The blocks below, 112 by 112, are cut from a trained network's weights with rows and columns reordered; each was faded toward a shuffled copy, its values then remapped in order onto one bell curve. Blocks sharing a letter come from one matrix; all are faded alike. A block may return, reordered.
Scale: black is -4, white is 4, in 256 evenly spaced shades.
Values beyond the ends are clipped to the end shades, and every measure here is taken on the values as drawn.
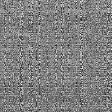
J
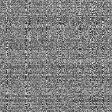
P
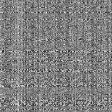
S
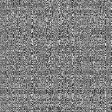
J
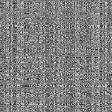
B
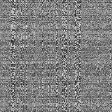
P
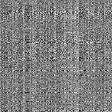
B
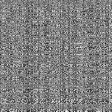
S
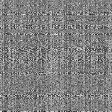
S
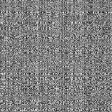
S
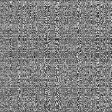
J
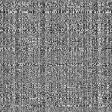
B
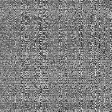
P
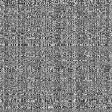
S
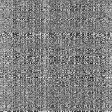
B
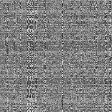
P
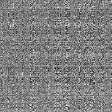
J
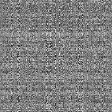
J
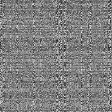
P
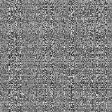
J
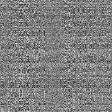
J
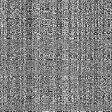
B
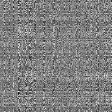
J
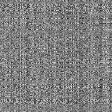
S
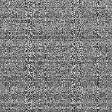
P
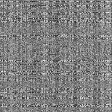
B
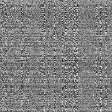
P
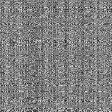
S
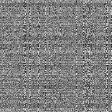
P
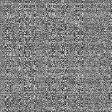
J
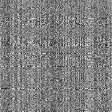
B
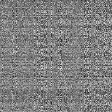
J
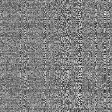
J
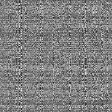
P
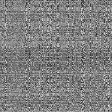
P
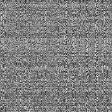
P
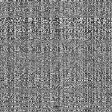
B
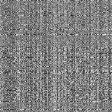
B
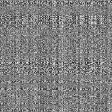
S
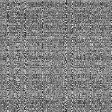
P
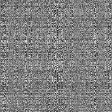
J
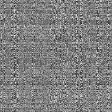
J
